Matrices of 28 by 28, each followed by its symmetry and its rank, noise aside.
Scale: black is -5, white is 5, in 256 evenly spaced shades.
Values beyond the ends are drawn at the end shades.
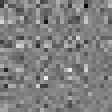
no symmetry, rank four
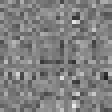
no symmetry, rank four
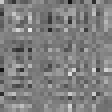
symmetric, rank three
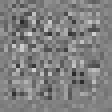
no symmetry, rank four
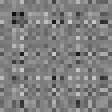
symmetric, rank two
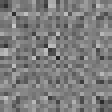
symmetric, rank three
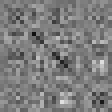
symmetric, rank four
